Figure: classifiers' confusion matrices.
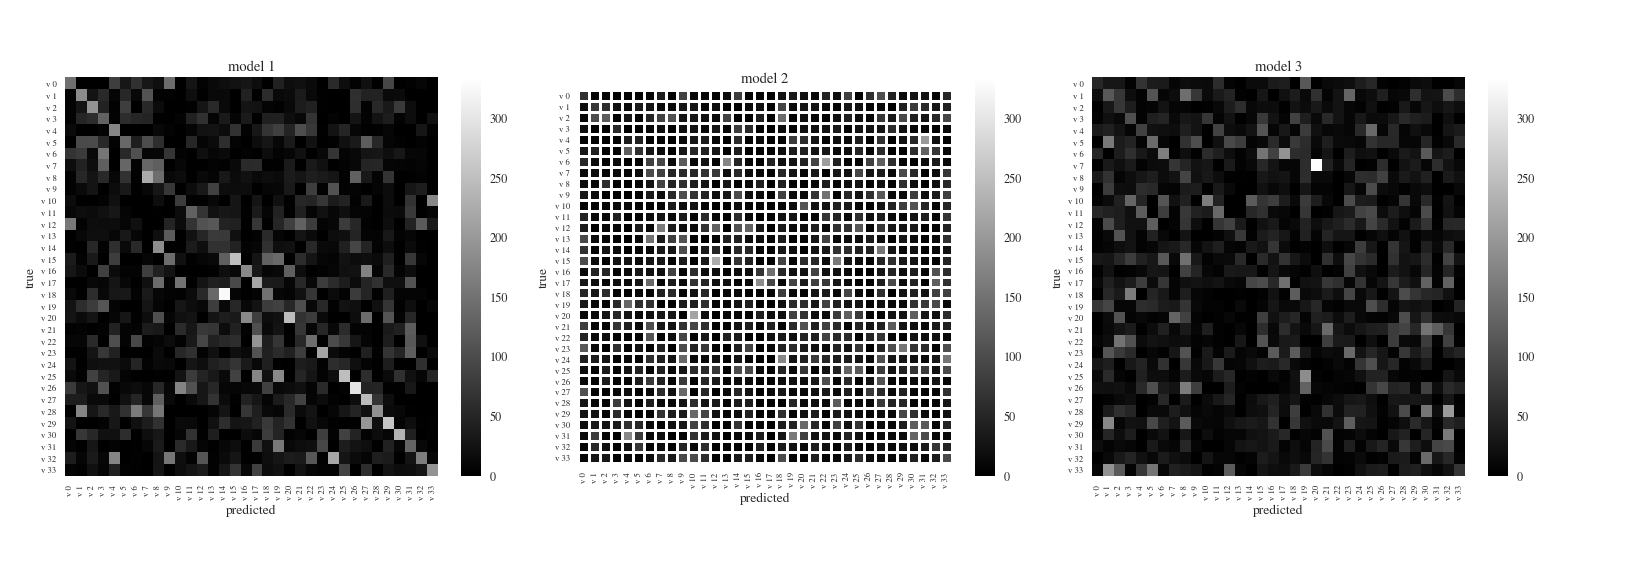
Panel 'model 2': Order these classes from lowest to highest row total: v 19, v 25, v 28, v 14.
v 28, v 14, v 19, v 25
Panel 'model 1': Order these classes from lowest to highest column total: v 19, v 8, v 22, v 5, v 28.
v 28, v 5, v 22, v 19, v 8
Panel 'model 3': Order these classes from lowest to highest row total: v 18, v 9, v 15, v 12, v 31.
v 9, v 31, v 18, v 12, v 15
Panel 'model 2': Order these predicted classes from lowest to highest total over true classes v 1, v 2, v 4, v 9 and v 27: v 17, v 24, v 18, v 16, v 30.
v 17, v 16, v 24, v 30, v 18
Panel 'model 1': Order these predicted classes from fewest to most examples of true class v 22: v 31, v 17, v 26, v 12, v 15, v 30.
v 30, v 26, v 15, v 12, v 31, v 17
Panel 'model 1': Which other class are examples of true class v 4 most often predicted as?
v 21
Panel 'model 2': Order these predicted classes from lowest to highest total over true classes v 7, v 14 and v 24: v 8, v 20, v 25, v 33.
v 20, v 8, v 25, v 33
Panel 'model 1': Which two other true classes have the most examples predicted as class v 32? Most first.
v 12, v 24
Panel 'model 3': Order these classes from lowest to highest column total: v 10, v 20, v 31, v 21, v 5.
v 31, v 10, v 20, v 21, v 5
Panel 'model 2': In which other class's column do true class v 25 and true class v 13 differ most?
v 6
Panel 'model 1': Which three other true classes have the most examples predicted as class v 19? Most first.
v 25, v 31, v 15
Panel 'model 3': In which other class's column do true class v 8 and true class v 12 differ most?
v 5
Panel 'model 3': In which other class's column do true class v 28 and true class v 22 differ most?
v 32
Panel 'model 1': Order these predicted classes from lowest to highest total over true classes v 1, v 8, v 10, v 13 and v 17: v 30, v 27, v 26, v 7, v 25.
v 30, v 25, v 27, v 26, v 7
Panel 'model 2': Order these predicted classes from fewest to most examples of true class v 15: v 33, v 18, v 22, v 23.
v 22, v 33, v 18, v 23
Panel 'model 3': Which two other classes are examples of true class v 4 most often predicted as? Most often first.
v 25, v 15
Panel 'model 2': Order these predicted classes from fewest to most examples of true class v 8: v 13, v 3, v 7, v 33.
v 3, v 13, v 33, v 7
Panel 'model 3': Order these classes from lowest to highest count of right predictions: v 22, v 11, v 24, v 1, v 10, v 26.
v 22, v 24, v 26, v 1, v 11, v 10
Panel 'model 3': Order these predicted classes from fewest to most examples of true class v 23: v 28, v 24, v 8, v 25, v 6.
v 6, v 24, v 25, v 28, v 8
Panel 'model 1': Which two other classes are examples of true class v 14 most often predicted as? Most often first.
v 8, v 26
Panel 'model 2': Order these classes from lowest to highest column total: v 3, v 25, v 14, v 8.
v 3, v 8, v 25, v 14
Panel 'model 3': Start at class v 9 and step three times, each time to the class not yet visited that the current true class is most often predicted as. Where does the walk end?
v 1
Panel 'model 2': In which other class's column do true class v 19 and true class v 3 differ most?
v 4
